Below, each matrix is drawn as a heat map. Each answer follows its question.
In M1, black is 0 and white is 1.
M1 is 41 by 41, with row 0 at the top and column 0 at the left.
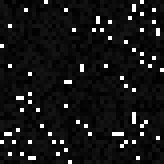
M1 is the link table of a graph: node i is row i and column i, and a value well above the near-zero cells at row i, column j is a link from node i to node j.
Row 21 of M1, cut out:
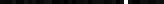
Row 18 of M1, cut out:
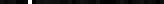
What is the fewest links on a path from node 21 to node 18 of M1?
4
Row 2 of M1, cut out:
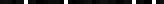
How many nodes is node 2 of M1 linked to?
4
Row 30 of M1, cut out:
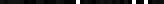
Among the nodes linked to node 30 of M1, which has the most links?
node 33
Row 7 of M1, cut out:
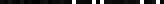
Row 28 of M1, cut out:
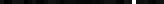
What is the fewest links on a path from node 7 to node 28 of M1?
3
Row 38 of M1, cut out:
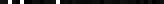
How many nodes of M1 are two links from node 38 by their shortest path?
5
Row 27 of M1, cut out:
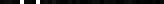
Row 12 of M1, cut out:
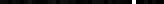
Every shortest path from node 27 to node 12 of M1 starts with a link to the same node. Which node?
node 5
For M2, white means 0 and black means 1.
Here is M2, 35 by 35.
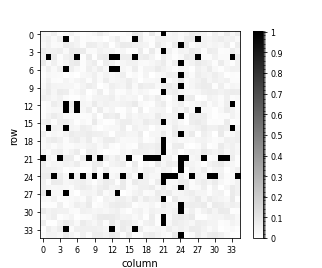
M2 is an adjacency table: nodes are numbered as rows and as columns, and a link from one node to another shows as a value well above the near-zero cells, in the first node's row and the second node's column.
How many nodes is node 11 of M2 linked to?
1
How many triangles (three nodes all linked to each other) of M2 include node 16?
2
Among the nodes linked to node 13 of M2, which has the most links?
node 4
